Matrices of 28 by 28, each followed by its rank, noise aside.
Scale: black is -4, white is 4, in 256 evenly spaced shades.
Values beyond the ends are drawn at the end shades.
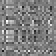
three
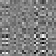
two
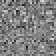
six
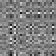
two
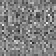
six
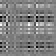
one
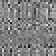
three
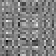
two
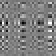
one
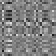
two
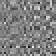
four
